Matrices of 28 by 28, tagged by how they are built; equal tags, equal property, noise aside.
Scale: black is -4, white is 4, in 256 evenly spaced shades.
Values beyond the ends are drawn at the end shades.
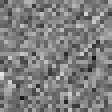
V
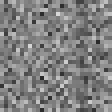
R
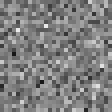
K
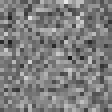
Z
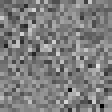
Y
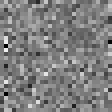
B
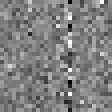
B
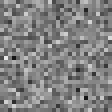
R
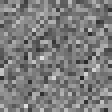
V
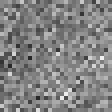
V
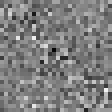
Y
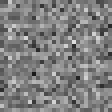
R
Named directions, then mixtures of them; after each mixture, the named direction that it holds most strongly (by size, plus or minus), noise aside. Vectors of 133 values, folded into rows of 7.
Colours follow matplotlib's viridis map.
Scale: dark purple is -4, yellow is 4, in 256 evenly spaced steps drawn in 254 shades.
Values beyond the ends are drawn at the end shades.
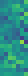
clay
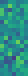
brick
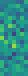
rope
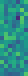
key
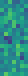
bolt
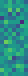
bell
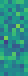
rope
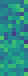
clay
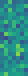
bolt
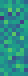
bell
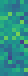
clay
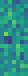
bolt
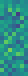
bell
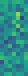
rope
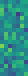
key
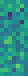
bell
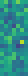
bolt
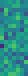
key
